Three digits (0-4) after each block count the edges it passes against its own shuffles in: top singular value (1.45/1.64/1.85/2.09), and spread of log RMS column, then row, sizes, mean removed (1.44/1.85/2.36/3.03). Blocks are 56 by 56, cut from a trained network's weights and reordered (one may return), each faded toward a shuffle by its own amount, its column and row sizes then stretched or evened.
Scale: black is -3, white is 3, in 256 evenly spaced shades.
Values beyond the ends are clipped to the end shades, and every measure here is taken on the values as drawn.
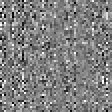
3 4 1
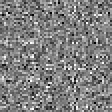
2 1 2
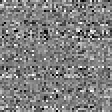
0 2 4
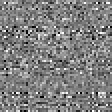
2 0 4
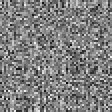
3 0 1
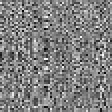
4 3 1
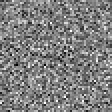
1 0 1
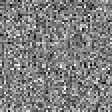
1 0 2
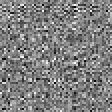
4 2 2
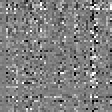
0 4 3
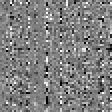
0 4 2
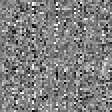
0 4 0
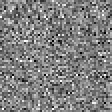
1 0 2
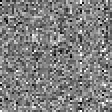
1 3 0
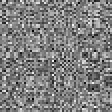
4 1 1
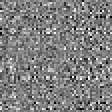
3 2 3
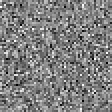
1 0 0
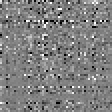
0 3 4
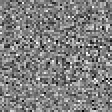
1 0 2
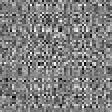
4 2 4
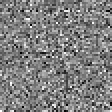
1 1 2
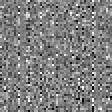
2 4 1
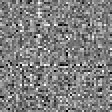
3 2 2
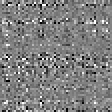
3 3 4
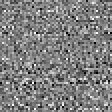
2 0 3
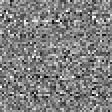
2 0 2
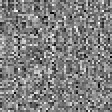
3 2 0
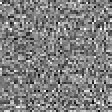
3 0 2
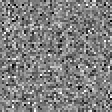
1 2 0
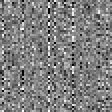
4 4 0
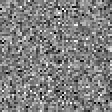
2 1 1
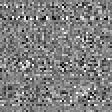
1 1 4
